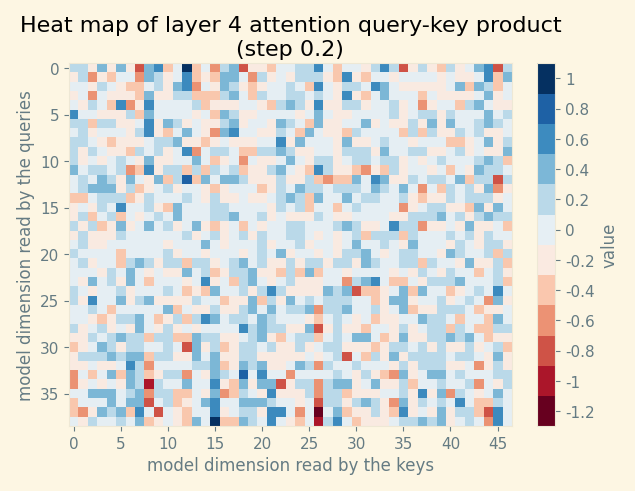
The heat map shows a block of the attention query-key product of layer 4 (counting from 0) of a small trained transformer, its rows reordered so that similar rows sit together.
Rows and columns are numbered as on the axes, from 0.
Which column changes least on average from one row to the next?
28
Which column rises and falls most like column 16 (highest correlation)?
17
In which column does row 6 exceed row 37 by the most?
26
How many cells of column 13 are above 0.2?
6
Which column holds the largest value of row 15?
5
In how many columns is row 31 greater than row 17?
18
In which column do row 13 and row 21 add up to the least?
37
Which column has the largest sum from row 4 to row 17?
8
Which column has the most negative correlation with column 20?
34
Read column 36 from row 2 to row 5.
-0.2 0 0 0
